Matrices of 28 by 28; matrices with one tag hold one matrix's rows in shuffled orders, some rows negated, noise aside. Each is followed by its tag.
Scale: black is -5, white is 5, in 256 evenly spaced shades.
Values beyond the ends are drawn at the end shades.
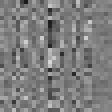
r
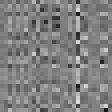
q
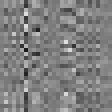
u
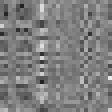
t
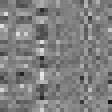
t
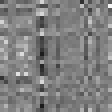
t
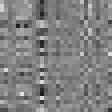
t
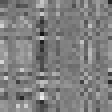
t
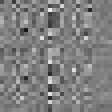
r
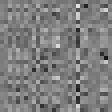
q
